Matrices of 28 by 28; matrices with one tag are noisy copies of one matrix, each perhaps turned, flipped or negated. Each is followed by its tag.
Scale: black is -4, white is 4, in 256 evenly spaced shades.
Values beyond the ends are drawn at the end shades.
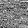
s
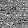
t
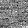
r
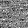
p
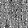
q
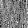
s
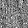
q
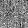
t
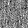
p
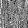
s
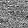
q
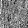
s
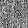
t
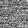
p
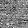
t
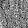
r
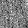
r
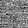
t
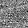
q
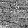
r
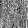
s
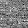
t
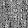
q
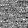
p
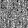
p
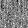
p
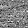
q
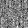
p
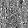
q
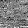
s
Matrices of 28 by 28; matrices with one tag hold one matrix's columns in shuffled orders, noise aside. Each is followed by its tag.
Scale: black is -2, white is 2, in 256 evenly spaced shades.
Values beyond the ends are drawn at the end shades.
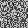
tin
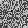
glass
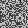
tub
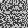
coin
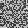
coin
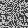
tub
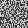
glass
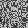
tin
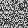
coin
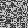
tin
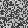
glass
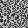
tub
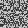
coin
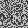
tub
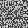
glass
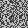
tub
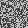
tin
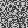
tin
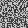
tin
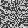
coin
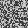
glass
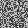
tin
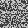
coin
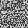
coin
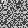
coin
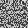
coin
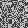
tin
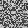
coin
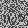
tub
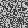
tin
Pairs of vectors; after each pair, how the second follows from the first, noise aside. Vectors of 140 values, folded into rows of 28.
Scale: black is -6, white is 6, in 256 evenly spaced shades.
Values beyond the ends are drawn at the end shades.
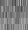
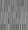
wrapped around, shrunk.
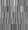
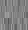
wrapped around, negated, shrunk.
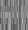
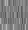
negated, partly zeroed.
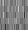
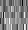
reversed, scaled up.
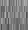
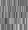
shuffled.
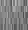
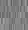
wrapped around, shrunk.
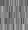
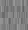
wrapped around, negated, shrunk.
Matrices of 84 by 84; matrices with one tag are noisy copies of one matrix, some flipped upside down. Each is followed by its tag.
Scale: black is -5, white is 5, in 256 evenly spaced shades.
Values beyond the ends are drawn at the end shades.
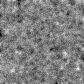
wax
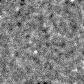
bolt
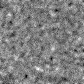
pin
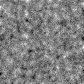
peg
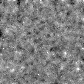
wax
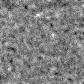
pin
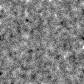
peg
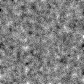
peg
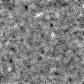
pin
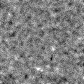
pin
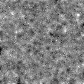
wax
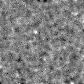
bolt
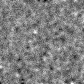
bolt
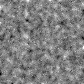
peg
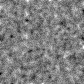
peg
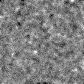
bolt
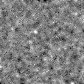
bolt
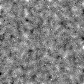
peg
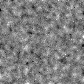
peg
